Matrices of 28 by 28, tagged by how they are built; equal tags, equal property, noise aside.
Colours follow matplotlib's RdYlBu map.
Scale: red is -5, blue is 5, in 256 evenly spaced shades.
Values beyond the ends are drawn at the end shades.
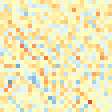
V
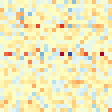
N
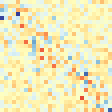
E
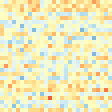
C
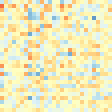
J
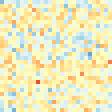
C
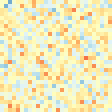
V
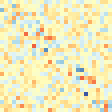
E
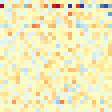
N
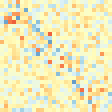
E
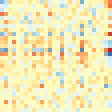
J
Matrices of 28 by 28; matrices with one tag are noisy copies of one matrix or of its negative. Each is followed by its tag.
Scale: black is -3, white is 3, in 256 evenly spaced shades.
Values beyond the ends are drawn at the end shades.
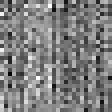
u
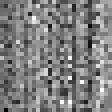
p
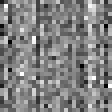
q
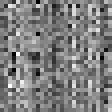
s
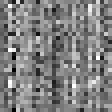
s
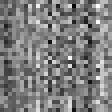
p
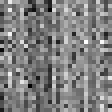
u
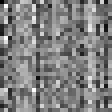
q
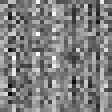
s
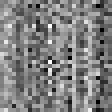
p
